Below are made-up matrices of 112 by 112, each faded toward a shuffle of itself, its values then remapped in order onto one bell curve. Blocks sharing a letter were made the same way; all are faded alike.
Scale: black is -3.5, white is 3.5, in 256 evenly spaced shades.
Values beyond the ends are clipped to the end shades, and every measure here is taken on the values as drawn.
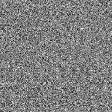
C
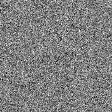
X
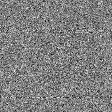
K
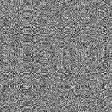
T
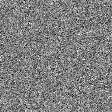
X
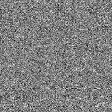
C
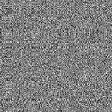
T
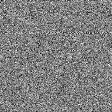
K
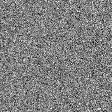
X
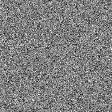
K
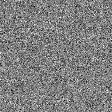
K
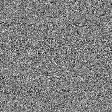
K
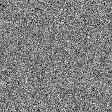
K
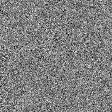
X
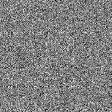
C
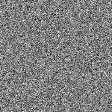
X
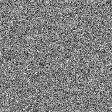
X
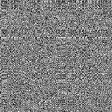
T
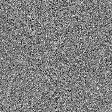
X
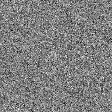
X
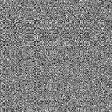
T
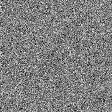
X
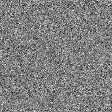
K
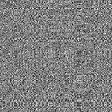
T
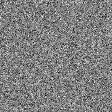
K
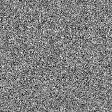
K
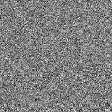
C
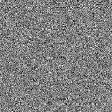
C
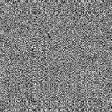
T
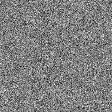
X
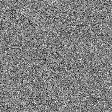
K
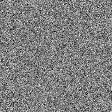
X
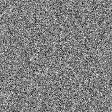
X
